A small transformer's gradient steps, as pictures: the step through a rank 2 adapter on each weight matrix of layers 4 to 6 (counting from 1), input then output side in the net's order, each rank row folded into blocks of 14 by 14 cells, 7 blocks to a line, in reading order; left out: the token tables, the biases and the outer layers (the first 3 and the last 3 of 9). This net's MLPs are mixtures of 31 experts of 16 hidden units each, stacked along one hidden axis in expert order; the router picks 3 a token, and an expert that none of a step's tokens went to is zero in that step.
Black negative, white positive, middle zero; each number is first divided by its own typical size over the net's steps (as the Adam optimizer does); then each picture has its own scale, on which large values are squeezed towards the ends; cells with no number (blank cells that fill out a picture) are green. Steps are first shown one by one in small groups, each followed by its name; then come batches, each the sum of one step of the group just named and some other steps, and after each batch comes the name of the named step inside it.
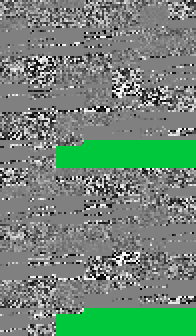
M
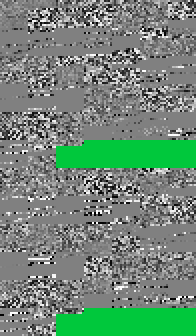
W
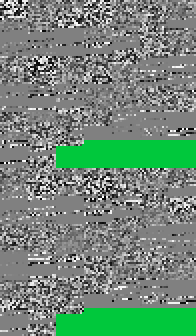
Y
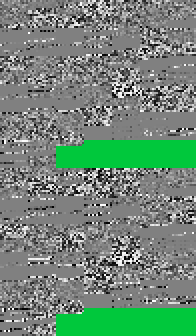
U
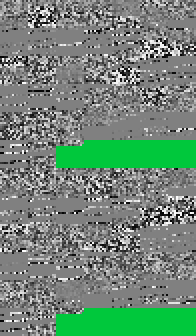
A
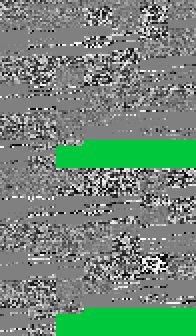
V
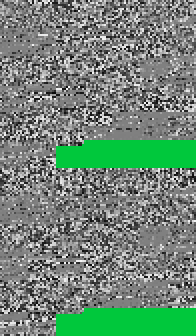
M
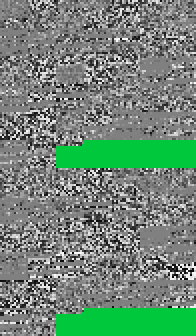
W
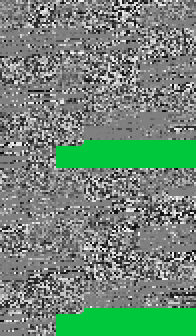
A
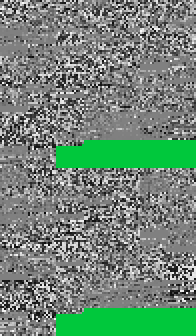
V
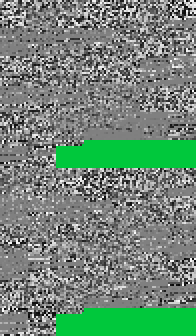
Y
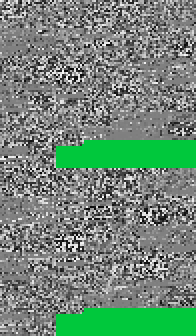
Y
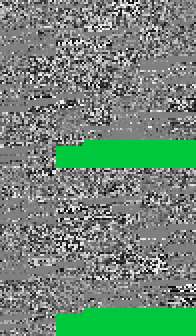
V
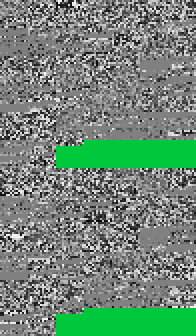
W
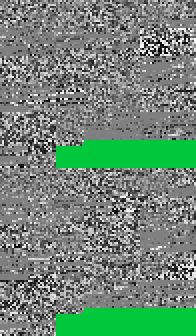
W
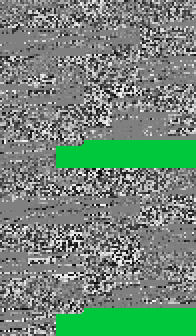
U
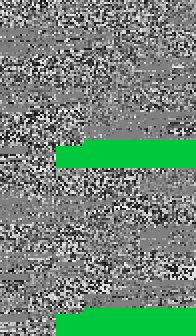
Y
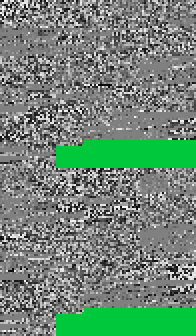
U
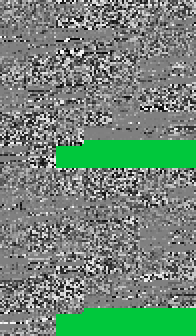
Y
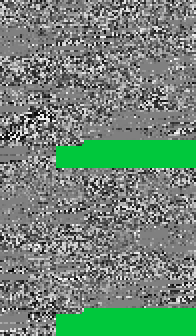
M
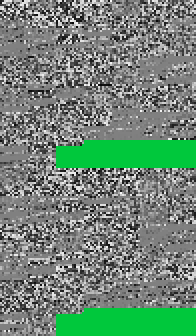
U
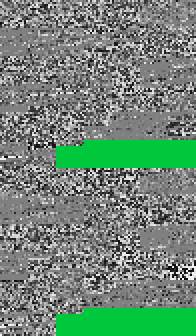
U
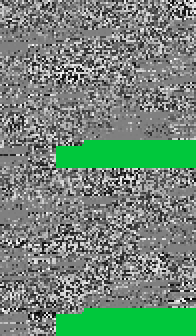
V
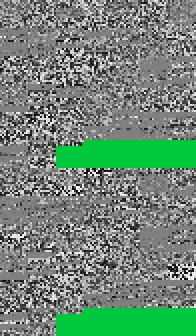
U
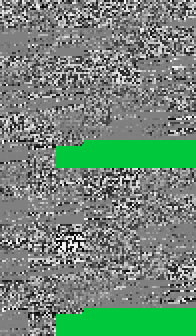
Y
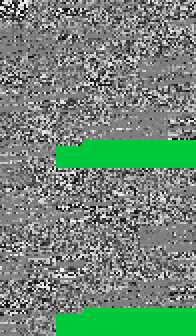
W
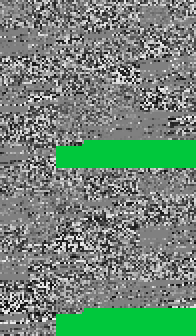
A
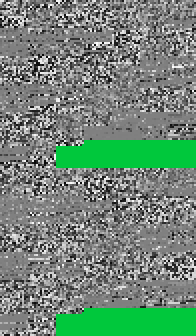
Y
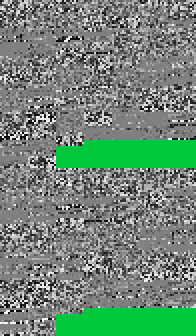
V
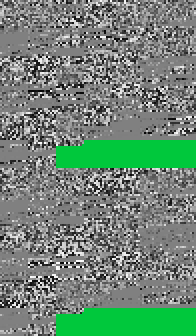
M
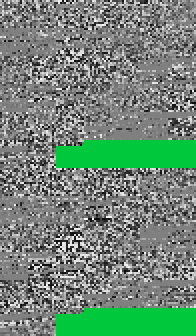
Y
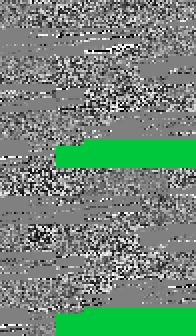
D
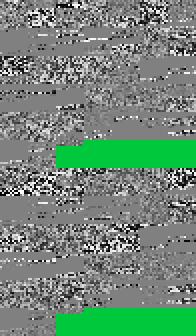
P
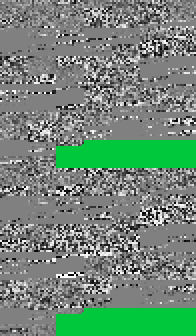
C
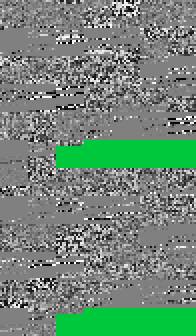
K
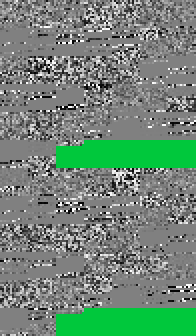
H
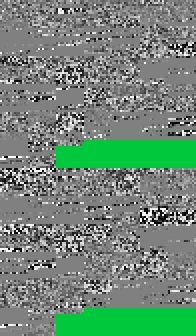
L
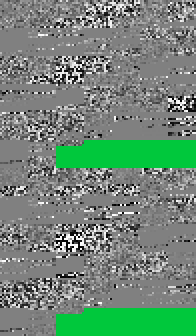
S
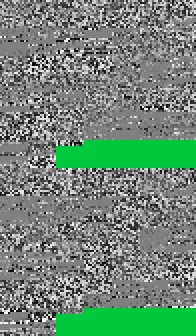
P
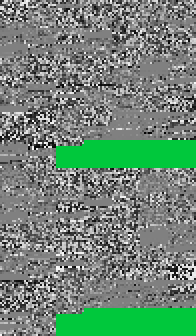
H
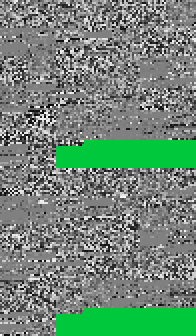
P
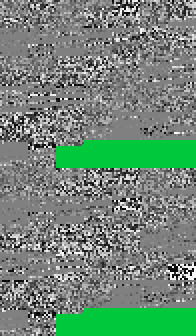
C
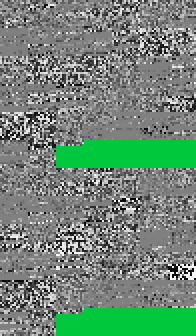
S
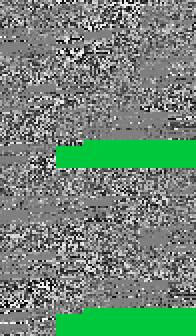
K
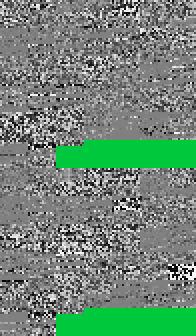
C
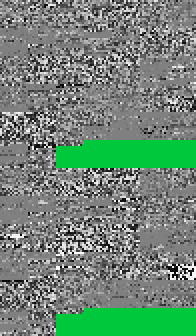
P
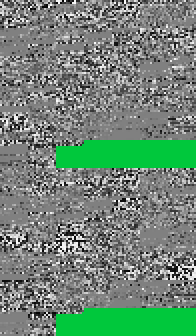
K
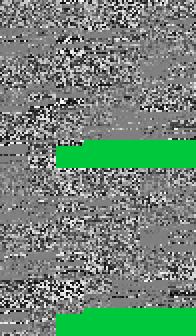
H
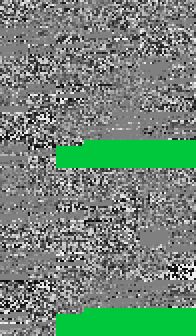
H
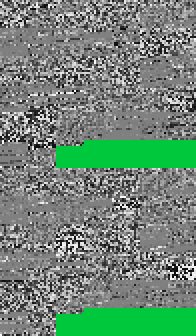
S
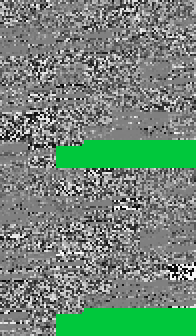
C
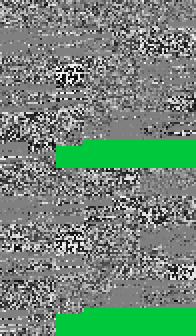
L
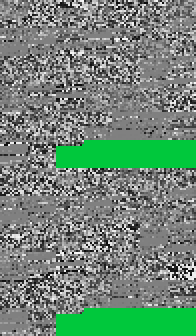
P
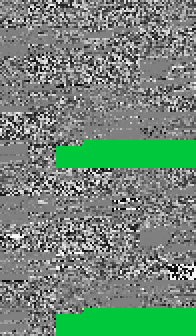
P
